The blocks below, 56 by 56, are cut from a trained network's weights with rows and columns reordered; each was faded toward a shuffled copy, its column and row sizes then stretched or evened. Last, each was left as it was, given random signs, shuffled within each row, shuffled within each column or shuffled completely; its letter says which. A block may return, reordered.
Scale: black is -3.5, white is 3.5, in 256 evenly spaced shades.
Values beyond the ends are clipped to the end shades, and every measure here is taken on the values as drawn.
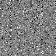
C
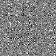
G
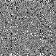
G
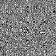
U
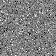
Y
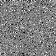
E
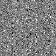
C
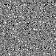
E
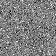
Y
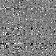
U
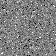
Y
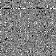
G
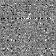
U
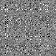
G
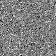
Y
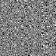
U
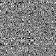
U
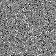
Y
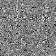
G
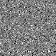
E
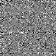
G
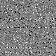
E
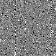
C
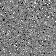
Y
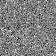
Y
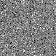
C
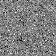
E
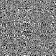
U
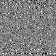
E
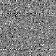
U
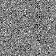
C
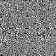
G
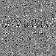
G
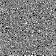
E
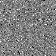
E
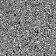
C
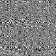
U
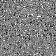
E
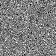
Y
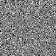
U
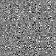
U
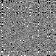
U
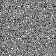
E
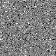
E
